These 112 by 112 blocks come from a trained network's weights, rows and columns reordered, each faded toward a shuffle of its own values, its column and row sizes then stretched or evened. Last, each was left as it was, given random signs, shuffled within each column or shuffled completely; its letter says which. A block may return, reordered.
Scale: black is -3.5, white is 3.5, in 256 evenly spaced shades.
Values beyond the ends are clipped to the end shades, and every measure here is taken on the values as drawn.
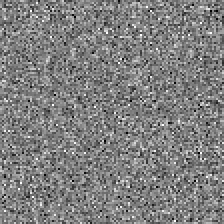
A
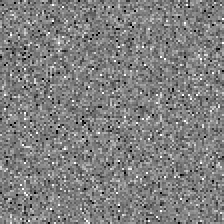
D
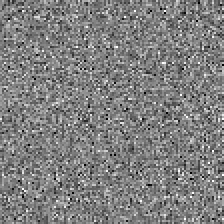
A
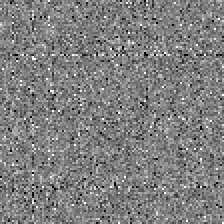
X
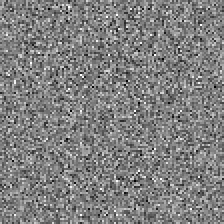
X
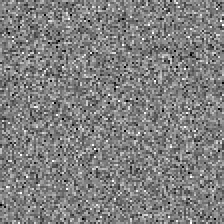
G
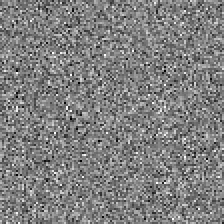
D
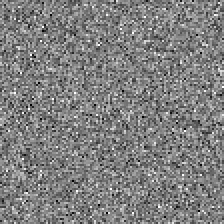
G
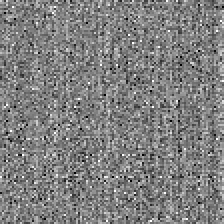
A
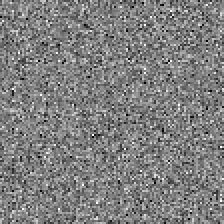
X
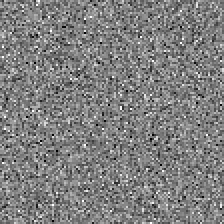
D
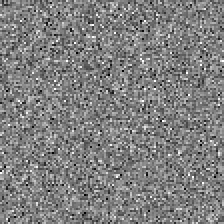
G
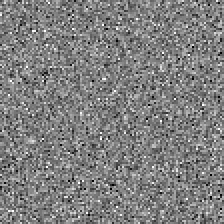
D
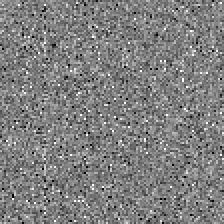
D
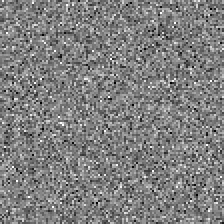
G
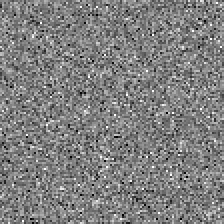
G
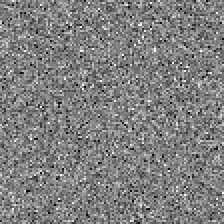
G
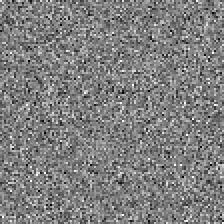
X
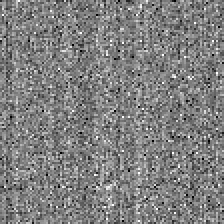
A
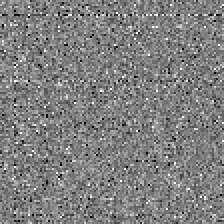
A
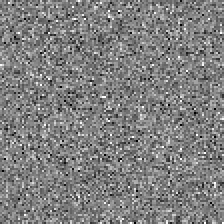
X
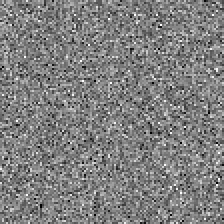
D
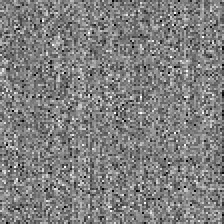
A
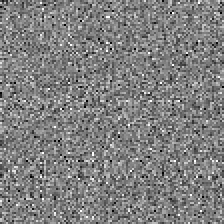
A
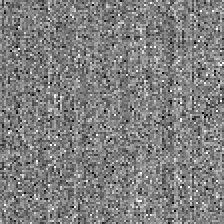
D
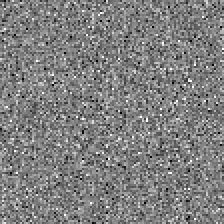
D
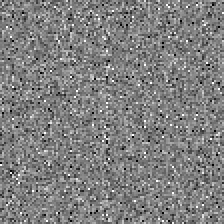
D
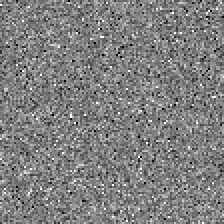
G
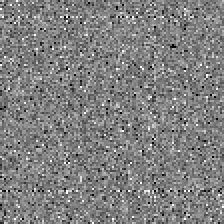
X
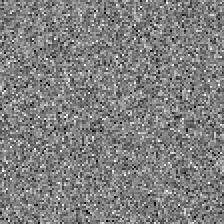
G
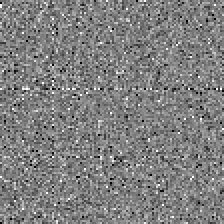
A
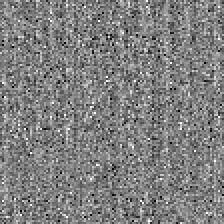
A
